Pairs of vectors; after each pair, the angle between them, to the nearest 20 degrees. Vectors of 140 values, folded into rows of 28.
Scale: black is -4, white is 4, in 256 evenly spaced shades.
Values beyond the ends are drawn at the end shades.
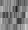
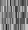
60 degrees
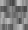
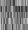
60 degrees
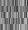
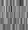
120 degrees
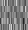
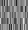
160 degrees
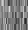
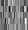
140 degrees
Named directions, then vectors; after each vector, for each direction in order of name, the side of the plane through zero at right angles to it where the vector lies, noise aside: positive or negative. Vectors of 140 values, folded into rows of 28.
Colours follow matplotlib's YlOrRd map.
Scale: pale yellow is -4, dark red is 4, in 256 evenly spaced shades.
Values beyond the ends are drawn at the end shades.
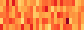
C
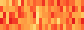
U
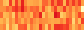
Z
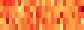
positive, negative, negative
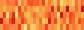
negative, positive, negative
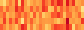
positive, positive, positive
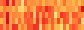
positive, negative, negative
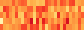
positive, negative, positive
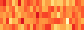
negative, negative, negative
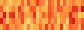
negative, positive, negative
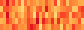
positive, negative, negative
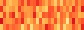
negative, positive, negative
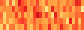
negative, negative, positive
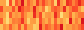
negative, positive, positive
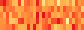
negative, negative, negative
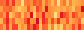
positive, negative, negative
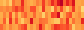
positive, positive, positive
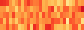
negative, negative, negative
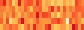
negative, negative, negative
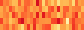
negative, negative, negative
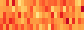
positive, positive, negative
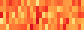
positive, negative, positive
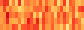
positive, negative, negative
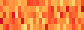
negative, positive, negative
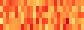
positive, negative, positive
